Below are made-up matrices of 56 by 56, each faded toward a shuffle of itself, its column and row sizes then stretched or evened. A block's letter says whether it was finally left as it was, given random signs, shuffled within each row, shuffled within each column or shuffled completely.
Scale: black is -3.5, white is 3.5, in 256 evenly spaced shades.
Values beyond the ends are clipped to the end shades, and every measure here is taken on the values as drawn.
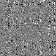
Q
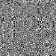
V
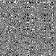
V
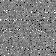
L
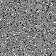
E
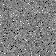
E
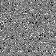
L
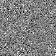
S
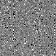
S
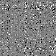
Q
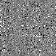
Q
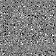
Q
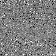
L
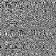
V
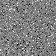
E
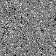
S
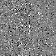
Q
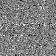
L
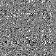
Q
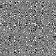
V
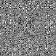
V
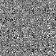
Q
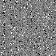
S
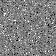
E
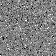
E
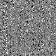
S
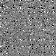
Q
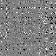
V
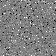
E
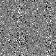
S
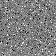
E
